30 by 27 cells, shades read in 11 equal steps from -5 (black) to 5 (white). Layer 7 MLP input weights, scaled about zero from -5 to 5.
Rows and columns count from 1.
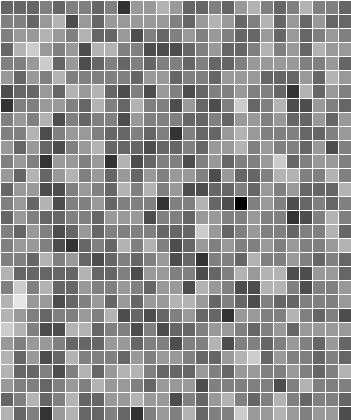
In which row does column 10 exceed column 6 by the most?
18
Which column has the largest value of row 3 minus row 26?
4
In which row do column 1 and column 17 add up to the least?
8
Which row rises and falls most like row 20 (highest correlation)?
30
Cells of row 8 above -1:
17
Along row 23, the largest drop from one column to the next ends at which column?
10
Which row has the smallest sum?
15
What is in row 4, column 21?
2
